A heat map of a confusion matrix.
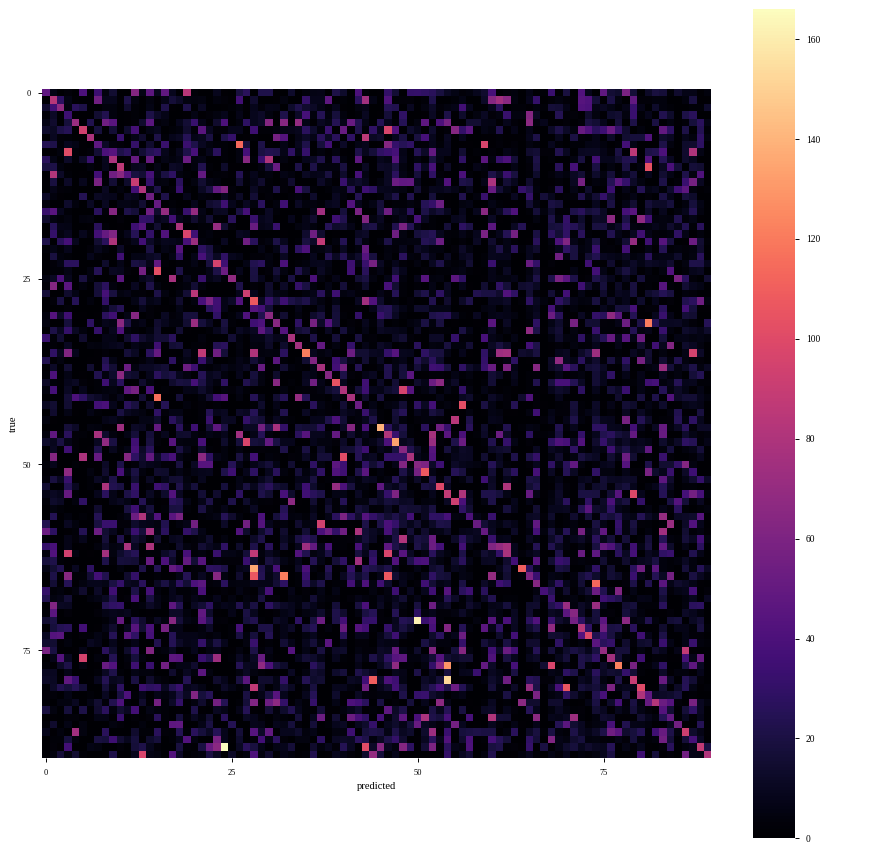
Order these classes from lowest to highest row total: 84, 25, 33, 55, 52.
52, 33, 55, 25, 84
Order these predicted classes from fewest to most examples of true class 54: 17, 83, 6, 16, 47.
6, 16, 83, 17, 47
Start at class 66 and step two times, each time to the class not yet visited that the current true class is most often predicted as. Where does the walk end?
38
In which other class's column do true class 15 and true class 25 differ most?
17
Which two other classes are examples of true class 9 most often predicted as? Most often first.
30, 27
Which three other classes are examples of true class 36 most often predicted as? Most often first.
69, 80, 31
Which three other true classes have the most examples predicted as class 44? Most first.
79, 89, 23
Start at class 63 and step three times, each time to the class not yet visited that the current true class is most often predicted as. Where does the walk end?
73
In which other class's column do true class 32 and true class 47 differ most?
27
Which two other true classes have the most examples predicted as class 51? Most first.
84, 50
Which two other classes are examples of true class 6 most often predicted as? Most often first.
43, 31
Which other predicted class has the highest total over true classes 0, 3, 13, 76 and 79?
54
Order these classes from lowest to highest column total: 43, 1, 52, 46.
1, 46, 43, 52
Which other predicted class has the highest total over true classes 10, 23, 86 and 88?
24
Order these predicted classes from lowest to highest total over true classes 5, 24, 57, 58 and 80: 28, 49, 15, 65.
49, 65, 28, 15
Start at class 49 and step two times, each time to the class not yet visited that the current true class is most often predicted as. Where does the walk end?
48
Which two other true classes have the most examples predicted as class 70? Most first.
80, 69
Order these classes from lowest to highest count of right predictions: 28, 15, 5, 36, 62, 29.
29, 15, 36, 62, 5, 28
